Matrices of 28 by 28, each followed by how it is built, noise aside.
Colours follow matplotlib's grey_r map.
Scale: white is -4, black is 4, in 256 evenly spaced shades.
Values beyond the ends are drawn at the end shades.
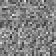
repeating columns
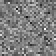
Toeplitz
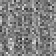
blocks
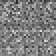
repeating columns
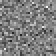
noise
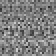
repeating columns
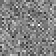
Toeplitz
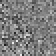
lower triangular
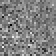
lower triangular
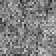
smooth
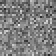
blocks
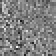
lower triangular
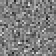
noise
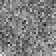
smooth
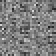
blocks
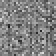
blocks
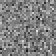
noise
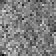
smooth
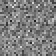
repeating columns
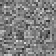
blocks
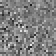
lower triangular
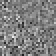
lower triangular
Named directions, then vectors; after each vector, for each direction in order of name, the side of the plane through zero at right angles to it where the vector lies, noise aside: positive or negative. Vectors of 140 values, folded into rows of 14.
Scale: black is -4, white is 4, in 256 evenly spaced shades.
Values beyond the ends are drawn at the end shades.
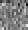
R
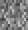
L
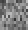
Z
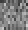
positive, positive, positive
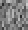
positive, negative, positive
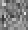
positive, positive, negative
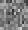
negative, positive, negative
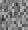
positive, negative, negative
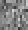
positive, negative, positive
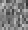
negative, positive, negative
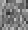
negative, positive, negative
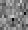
negative, negative, positive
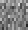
negative, negative, negative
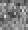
positive, positive, negative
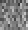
positive, positive, positive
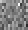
negative, negative, negative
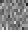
negative, positive, positive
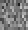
positive, positive, positive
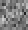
negative, negative, positive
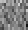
negative, negative, negative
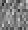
positive, negative, positive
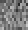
positive, positive, positive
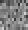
positive, positive, positive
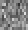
positive, positive, negative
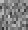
positive, negative, negative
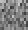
negative, negative, negative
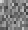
positive, negative, negative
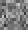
negative, negative, positive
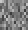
positive, negative, negative
